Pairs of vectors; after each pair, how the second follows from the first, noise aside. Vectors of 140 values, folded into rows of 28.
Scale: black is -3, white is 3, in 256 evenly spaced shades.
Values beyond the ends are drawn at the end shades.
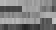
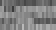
reversed, shrunk.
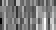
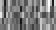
wrapped around.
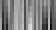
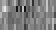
wrapped around, partly zeroed.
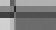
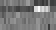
wrapped around, partly zeroed.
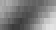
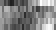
wrapped around.
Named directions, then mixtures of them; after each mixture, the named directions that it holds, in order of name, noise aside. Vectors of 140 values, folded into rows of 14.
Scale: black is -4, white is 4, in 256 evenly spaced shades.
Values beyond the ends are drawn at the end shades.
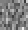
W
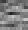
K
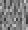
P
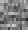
K, P.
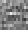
K, P.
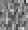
W.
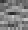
K.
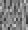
P.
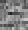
K, W.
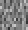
P.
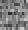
K, W.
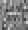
K, P.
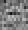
K, P.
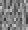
P.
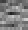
K.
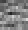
K.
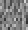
P.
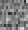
K, W.
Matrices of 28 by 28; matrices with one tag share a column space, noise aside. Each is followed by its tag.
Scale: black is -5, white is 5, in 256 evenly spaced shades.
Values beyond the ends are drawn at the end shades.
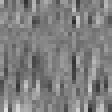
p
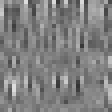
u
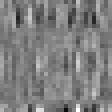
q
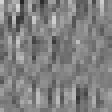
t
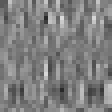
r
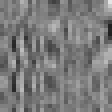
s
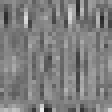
q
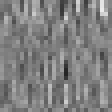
r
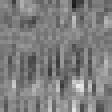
p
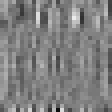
q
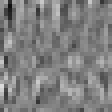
u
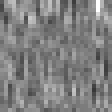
r
